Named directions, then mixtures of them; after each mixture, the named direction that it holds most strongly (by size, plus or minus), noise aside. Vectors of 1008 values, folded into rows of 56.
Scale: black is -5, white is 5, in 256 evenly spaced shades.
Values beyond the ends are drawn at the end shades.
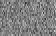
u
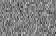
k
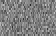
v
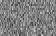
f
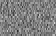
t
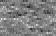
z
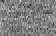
v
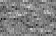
z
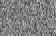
u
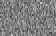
u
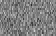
f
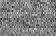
u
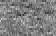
z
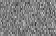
u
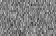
f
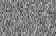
k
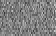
u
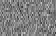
k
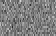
v
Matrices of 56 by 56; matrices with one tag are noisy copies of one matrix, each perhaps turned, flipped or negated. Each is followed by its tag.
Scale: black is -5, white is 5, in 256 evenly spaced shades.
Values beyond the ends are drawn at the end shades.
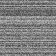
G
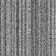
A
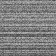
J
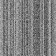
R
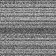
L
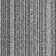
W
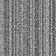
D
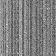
J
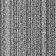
W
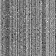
W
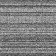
R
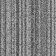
A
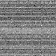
L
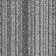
L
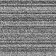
D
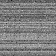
R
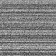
D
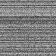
G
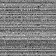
G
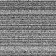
W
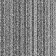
J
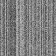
G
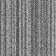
A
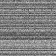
G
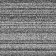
R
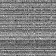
G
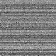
D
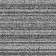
D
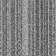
L
